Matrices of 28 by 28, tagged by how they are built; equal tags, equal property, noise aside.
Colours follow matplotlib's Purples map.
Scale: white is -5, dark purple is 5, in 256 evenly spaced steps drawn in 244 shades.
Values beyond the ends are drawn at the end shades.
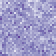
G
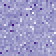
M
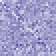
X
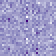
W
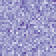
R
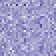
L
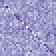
X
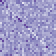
X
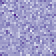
X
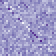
X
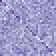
X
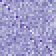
X
